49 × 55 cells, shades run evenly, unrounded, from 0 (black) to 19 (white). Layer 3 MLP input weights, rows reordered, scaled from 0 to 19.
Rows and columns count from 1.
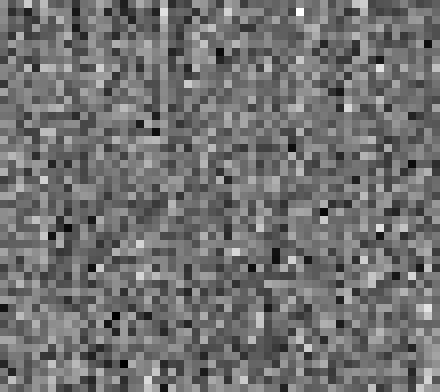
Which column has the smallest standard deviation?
40
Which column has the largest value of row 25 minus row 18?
49
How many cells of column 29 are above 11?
9
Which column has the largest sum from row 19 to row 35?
6
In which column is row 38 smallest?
43
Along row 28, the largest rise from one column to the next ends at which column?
13
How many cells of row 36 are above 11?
8
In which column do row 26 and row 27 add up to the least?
50
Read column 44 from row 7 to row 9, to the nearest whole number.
6 4 11
